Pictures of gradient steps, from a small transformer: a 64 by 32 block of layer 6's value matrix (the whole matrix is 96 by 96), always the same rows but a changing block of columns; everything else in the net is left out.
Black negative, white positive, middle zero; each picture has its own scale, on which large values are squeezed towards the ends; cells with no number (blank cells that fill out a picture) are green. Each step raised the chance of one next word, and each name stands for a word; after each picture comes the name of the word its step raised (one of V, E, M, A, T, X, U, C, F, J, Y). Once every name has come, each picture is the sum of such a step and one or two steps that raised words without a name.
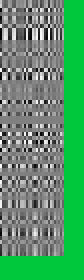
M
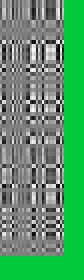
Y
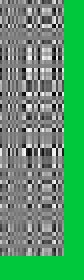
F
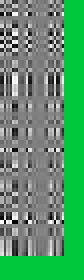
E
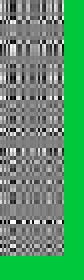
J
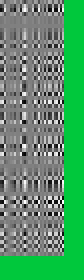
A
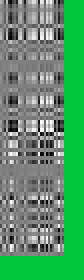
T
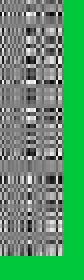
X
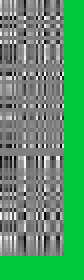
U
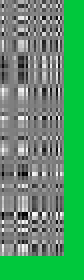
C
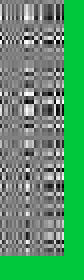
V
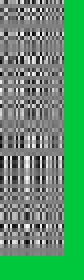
U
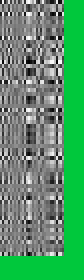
X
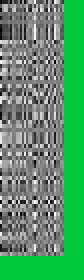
A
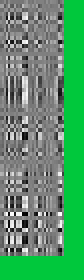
C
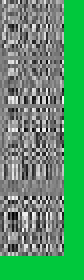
T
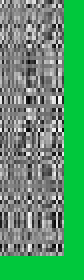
T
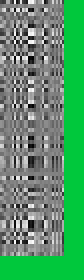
U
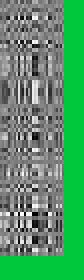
C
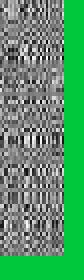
Y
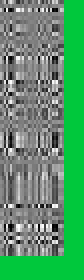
F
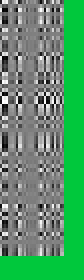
V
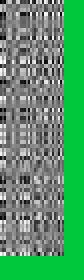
X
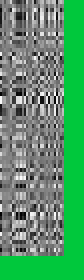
V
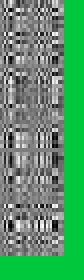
U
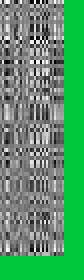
E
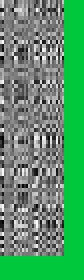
Y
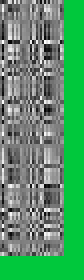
Y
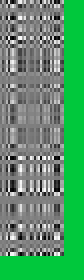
U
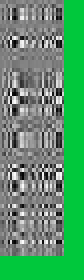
V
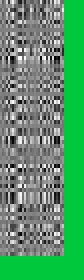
Y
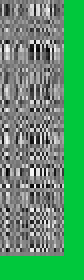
Y
